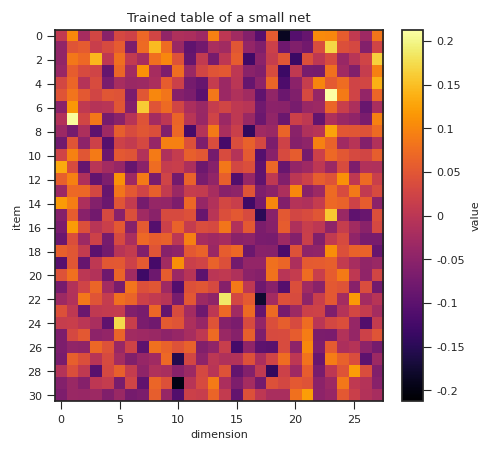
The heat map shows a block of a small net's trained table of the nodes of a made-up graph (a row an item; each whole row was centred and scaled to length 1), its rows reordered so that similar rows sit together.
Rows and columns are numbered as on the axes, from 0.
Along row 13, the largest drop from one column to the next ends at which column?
21
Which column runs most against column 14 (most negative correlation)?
17
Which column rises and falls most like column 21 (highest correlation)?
19
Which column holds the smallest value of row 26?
15
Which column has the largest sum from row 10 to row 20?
1
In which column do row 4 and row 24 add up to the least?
4
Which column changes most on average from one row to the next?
8
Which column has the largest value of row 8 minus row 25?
23
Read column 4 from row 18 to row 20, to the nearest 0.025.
-0.075 0.05 -0.075
